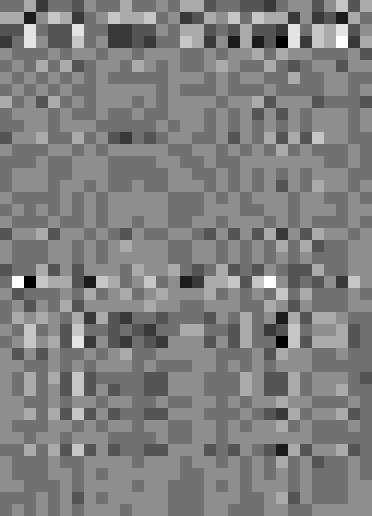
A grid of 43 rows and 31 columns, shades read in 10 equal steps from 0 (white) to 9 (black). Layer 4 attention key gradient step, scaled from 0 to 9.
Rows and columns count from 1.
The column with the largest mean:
24
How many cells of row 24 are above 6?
5
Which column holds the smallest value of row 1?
29
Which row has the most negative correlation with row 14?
1
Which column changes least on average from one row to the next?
15
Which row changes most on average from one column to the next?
4
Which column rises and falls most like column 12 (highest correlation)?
6
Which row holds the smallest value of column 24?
25
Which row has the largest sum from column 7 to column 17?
27
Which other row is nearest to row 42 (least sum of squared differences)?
18
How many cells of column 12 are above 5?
3
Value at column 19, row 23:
3
